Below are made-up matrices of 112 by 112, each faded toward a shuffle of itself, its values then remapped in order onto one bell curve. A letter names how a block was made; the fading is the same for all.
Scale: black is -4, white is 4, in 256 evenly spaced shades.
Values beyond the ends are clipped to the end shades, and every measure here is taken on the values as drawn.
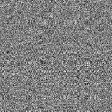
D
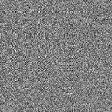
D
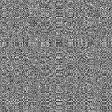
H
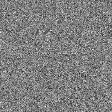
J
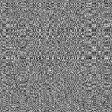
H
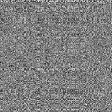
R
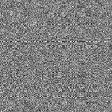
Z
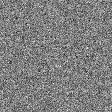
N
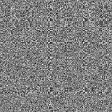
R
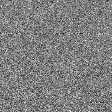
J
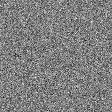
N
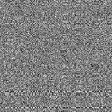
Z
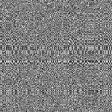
H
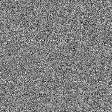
J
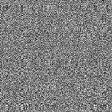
D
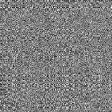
R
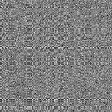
H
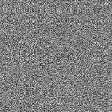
D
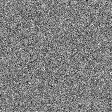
N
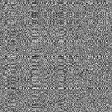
H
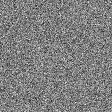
N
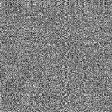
D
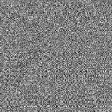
Z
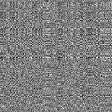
H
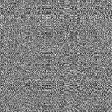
Z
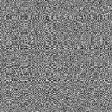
H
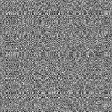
H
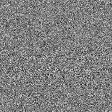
J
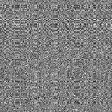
H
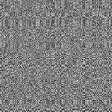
H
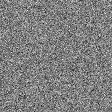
N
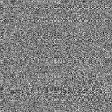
R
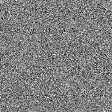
J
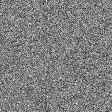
N
